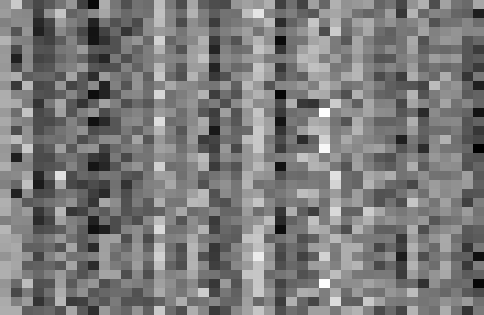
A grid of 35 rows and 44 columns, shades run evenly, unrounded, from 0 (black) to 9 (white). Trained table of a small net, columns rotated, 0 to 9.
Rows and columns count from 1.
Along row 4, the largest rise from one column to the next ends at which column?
31
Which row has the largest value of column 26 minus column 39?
10
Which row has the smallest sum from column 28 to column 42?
29
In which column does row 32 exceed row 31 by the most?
30
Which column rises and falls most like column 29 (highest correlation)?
33
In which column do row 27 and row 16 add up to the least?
37
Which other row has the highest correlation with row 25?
3
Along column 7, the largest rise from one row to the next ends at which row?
35
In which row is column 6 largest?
20
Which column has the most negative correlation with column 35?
7
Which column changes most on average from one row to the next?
9
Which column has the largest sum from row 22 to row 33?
24
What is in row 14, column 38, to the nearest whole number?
6
